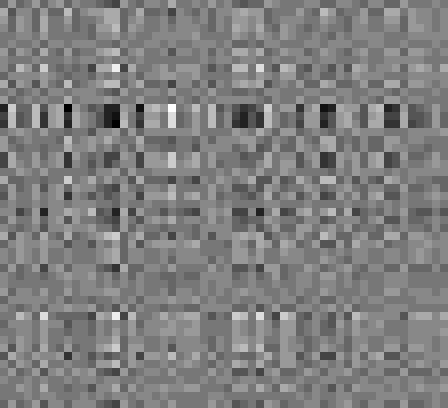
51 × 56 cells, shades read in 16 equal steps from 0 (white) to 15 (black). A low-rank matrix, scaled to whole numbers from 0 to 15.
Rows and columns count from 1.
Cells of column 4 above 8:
4
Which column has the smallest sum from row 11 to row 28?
22
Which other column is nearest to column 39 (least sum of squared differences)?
44
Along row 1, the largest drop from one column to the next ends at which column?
16
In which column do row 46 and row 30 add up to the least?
15
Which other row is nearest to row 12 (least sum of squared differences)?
6
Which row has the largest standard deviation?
14
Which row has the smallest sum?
40
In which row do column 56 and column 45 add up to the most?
27
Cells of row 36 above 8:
1
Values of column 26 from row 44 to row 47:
7 8 8 8
